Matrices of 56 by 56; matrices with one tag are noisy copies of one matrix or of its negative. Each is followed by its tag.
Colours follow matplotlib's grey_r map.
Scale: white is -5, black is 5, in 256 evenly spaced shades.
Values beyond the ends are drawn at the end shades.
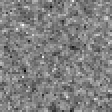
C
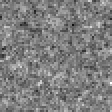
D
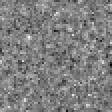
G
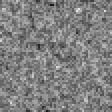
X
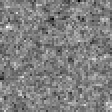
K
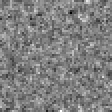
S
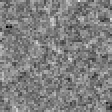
K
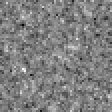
C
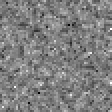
D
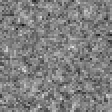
C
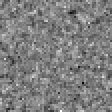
S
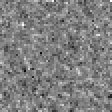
C
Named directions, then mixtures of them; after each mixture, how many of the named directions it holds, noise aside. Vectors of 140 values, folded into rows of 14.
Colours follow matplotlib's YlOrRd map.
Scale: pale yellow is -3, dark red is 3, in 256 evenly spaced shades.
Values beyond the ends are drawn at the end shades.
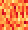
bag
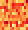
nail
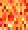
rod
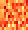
two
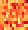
two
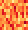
one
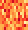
one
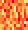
one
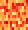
one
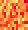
three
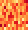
three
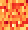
one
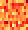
one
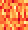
one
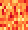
two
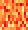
three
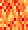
two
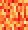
one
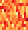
two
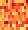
one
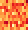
one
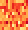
one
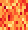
one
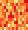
three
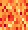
one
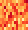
three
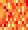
two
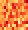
three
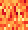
two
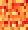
one
